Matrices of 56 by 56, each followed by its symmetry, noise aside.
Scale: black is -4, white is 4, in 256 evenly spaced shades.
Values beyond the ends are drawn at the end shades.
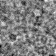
antisymmetric.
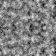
mirrored top to bottom.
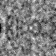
mirrored top to bottom.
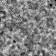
symmetric across the other diagonal.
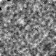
symmetric.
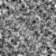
symmetric across the other diagonal.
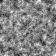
symmetric.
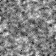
same after a half turn.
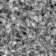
antisymmetric.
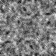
same after a half turn.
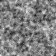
symmetric across the other diagonal.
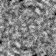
same after a half turn.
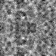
mirrored top to bottom.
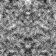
mirrored left to right.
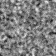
antisymmetric.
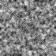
same after a half turn.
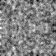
mirrored top to bottom.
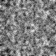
mirrored top to bottom.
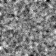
antisymmetric.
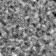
antisymmetric.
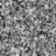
no symmetry.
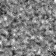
no symmetry.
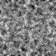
same after a half turn.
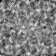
same after a half turn.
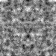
mirrored left to right.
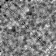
symmetric.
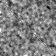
symmetric across the other diagonal.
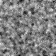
no symmetry.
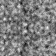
mirrored top to bottom.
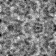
mirrored top to bottom.
